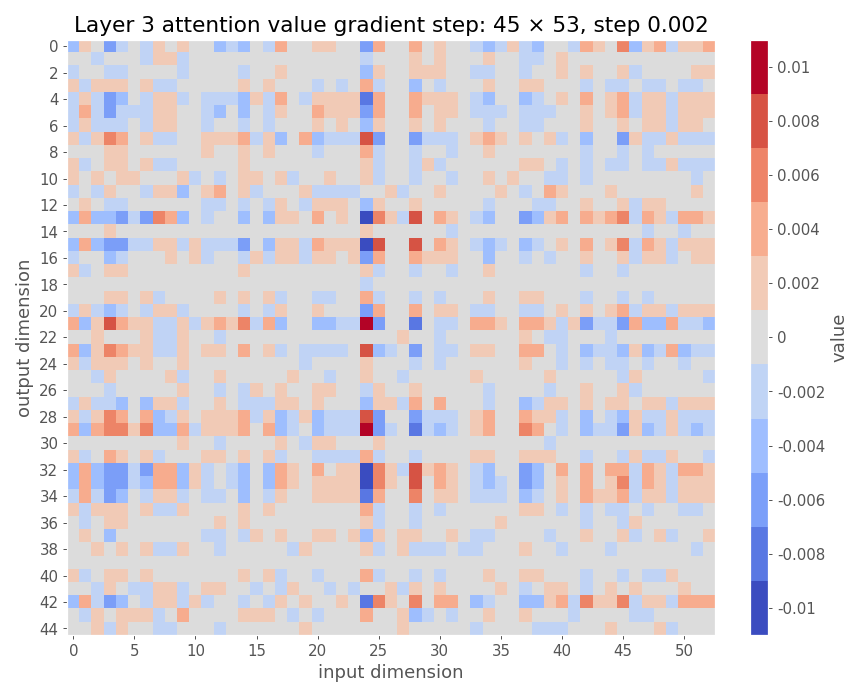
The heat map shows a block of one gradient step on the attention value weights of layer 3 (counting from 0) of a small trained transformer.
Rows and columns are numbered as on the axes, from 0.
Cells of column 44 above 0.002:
2
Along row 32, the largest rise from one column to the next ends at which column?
25
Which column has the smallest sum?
24
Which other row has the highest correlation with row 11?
41
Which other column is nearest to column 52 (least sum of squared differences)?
48
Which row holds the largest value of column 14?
21
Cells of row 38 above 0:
8
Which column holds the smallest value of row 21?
28
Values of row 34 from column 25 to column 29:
0.004 0 0 0.006 0
